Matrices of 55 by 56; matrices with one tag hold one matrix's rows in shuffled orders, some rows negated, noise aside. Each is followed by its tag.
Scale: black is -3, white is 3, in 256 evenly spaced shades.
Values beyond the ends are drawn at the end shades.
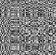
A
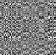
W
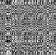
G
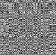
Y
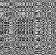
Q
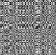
Q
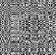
A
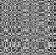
W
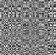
W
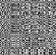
A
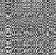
G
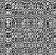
G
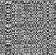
G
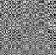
W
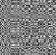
A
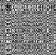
G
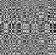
W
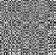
W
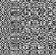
A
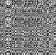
G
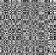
W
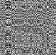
G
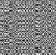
Q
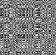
Q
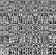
Y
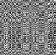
W
